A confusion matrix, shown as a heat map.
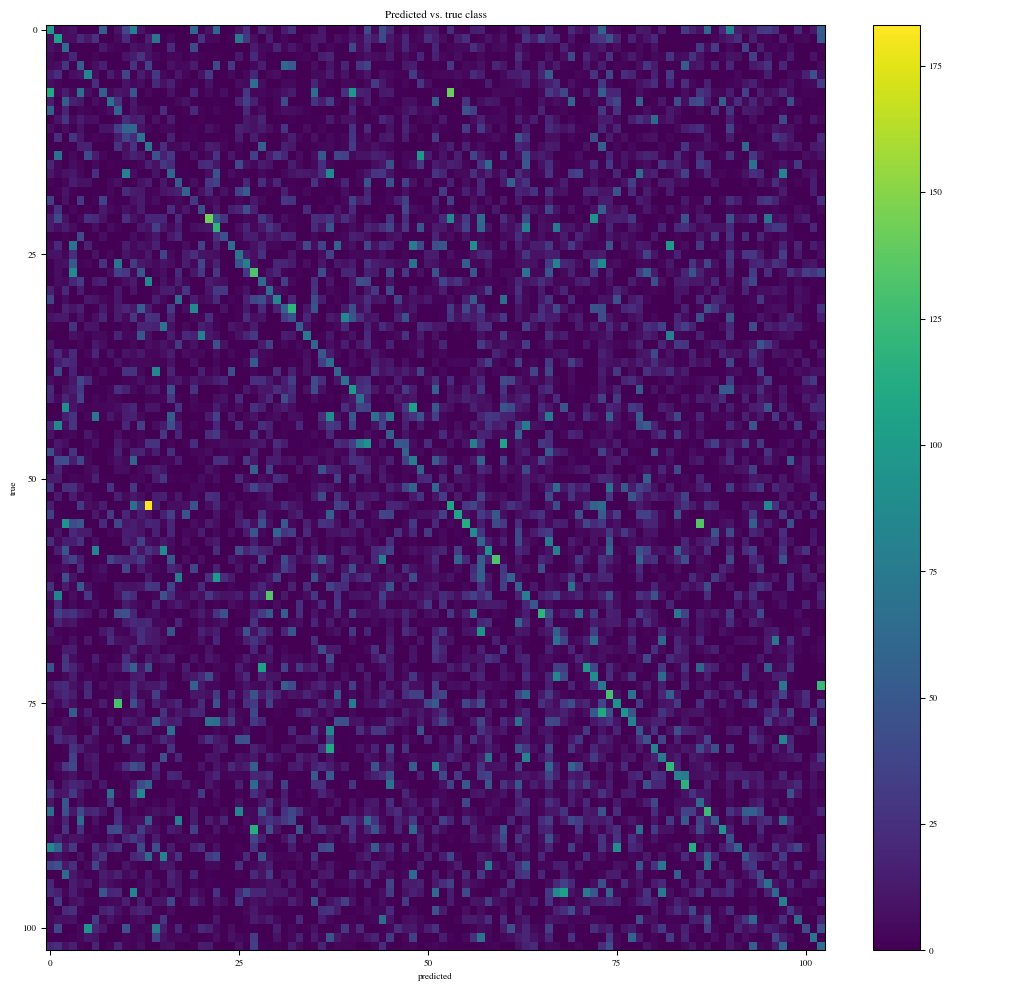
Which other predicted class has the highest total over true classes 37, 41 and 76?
73
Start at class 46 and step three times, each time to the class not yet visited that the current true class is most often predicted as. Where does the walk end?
66
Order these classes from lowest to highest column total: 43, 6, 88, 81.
88, 6, 43, 81
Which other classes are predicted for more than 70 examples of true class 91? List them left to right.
0, 75, 85
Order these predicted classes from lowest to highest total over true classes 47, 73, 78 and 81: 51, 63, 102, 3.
51, 3, 63, 102
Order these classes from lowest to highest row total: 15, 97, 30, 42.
97, 15, 30, 42
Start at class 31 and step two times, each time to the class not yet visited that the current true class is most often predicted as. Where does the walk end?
39
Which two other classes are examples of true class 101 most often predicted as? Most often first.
57, 77
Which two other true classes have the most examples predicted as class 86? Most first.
55, 71
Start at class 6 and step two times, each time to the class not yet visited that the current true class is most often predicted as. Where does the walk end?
3
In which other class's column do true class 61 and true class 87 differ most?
22
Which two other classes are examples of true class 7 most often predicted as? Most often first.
53, 0
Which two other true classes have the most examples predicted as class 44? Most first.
59, 99
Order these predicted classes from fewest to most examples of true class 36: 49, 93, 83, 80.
83, 49, 93, 80
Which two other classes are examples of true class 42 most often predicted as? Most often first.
48, 2
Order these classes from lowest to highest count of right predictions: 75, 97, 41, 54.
41, 97, 75, 54
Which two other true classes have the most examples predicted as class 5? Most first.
100, 14
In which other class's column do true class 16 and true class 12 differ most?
37
